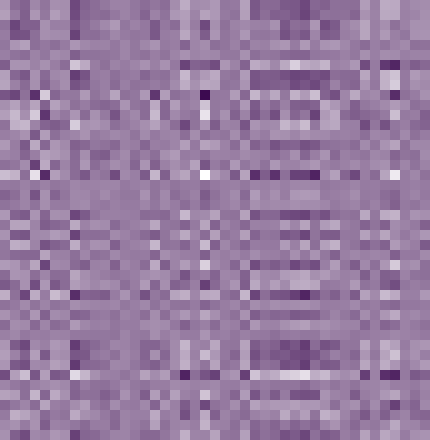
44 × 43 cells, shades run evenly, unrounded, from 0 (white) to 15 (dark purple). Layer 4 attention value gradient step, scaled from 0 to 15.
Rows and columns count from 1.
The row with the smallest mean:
38
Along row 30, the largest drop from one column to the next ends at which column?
4
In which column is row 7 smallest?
30
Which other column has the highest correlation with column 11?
10
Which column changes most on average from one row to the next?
21
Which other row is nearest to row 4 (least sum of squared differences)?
24
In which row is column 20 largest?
7
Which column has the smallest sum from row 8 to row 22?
40
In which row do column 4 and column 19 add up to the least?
18
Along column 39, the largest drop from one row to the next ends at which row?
8
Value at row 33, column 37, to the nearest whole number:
9
